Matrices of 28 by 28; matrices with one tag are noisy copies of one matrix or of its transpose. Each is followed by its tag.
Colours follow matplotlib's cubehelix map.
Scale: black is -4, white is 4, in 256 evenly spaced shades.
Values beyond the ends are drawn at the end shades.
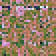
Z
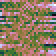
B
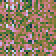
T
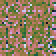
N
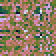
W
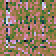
Z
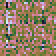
Z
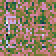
Z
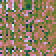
T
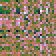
W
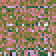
N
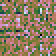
W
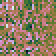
T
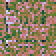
Z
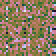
N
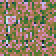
Z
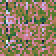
Z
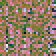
N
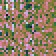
T
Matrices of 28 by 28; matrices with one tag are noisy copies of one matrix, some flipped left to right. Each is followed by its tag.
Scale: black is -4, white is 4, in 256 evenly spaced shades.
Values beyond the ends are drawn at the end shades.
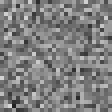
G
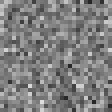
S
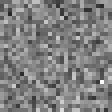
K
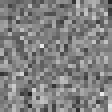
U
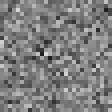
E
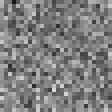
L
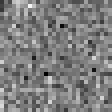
U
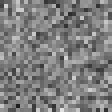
K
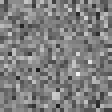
G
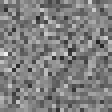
E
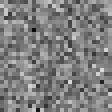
S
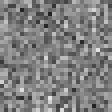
K
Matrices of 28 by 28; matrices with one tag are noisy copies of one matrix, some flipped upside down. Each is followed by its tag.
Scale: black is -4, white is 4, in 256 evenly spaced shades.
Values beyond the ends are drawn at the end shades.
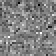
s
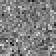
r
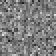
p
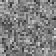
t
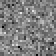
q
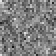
t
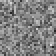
r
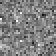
q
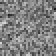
p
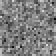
t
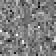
p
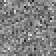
r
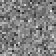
r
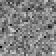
s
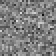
q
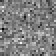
q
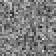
r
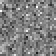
t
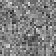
r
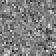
r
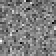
s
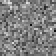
r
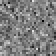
t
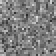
t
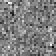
r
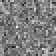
t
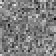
t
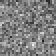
q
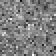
p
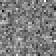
p
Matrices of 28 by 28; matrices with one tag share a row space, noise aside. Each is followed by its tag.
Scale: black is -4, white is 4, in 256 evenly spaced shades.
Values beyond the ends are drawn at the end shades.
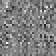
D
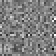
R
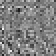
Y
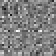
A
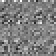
A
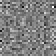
R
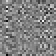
D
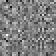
D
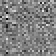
D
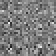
A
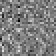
Y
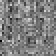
Y
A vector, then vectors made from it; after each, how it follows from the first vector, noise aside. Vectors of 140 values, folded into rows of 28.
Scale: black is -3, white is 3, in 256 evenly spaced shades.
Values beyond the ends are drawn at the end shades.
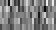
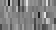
partly zeroed.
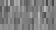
negated, shrunk.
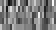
sign-scrambled.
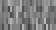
reversed, negated, shrunk.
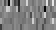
partly zeroed.
